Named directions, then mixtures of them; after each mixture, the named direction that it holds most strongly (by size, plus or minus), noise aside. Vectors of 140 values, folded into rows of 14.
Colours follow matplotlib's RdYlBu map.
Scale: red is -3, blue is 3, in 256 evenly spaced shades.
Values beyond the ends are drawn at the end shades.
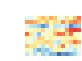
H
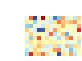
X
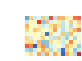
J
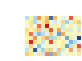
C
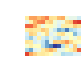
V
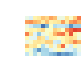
H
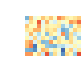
J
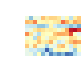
H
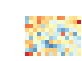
V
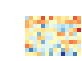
H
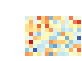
C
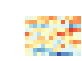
H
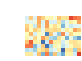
J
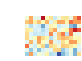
H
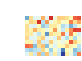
J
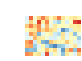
V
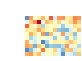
J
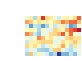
H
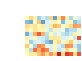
H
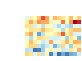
H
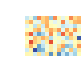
C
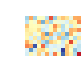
J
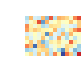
J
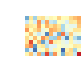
J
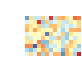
J
